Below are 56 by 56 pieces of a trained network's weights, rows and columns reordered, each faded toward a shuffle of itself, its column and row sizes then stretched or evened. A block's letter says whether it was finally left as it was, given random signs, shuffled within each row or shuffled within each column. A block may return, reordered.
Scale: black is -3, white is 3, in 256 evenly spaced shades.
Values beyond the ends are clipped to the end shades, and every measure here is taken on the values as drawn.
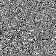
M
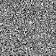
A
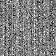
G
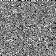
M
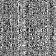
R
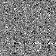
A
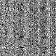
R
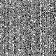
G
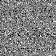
M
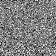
M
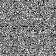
M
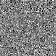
M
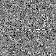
A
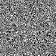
A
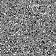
M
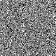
G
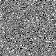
M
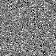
G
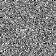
M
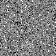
G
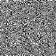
A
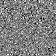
M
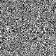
A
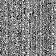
G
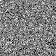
M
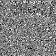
M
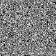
A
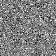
M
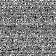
M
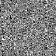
R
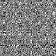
R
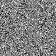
G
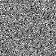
M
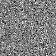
G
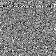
M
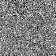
M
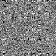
R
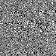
A
